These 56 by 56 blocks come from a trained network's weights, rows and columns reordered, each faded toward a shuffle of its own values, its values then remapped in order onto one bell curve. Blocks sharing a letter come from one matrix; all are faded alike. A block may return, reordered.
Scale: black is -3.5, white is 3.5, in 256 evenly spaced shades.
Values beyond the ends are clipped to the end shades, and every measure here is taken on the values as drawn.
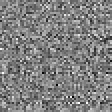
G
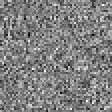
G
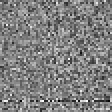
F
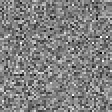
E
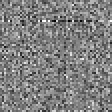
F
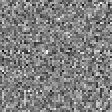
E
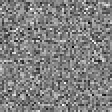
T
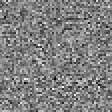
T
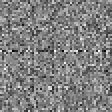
F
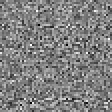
T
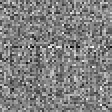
F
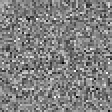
T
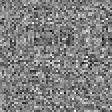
G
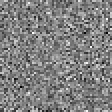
E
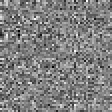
E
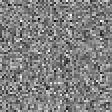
F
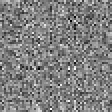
F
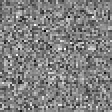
T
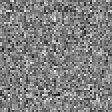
E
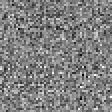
T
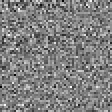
T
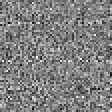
E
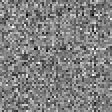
E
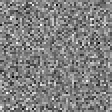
G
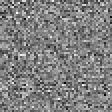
T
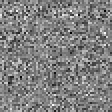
G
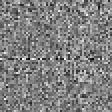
F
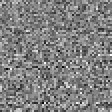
T
